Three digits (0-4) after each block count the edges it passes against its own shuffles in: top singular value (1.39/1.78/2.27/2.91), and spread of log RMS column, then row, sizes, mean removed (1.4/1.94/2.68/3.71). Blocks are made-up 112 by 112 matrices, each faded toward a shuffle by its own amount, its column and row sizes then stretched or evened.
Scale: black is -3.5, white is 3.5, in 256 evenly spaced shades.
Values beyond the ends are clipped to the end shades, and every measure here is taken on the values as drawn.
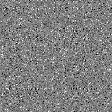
2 1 1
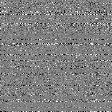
1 1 4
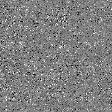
0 1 2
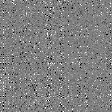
2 3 2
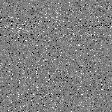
0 1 2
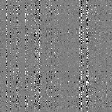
3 4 2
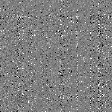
1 3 2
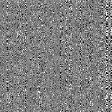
3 4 0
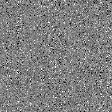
0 3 1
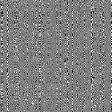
4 4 0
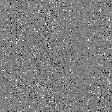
1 3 2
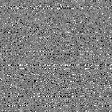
3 0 3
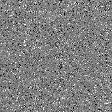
2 1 0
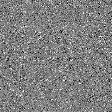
0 1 2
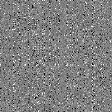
2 3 0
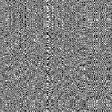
4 3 0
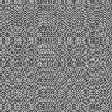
4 0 2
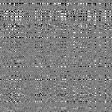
4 3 4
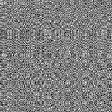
4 1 0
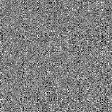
2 3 2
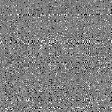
3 2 3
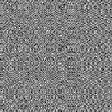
4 1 1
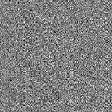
3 2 1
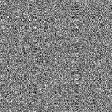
3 2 1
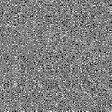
3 1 2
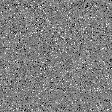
0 0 2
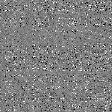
1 2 3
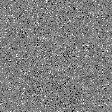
0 2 1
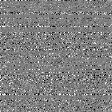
2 1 4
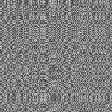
4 1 1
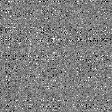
1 2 3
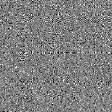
3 2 2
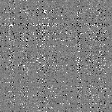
0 3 3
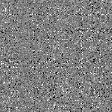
1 2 2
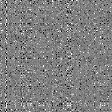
3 3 2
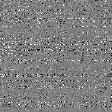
0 2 4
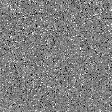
1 1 1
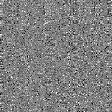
3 2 0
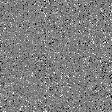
0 2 1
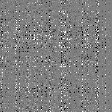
1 4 3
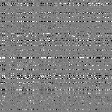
4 2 4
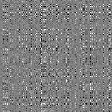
4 4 3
